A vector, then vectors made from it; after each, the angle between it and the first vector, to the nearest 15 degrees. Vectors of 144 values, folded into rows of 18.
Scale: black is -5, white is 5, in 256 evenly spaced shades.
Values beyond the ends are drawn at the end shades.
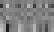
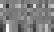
165 degrees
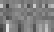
165 degrees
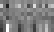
165 degrees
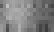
60 degrees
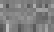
150 degrees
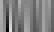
90 degrees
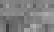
60 degrees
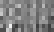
105 degrees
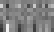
165 degrees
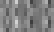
75 degrees
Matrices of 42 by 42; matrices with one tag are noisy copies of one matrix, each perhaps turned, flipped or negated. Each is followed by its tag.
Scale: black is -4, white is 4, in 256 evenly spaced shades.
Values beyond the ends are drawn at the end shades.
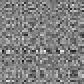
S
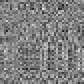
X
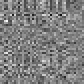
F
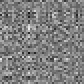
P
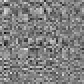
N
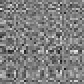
S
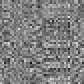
X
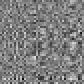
N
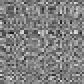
S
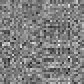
X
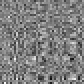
N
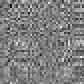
F
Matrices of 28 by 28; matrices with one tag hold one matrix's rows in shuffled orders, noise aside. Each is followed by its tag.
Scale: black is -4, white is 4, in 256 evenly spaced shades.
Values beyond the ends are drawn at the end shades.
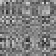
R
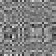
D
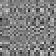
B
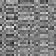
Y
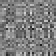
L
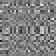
B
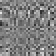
B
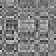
Y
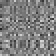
B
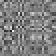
D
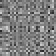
B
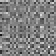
B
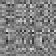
L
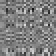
L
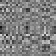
R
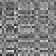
Y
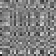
B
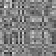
D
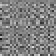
B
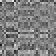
Y
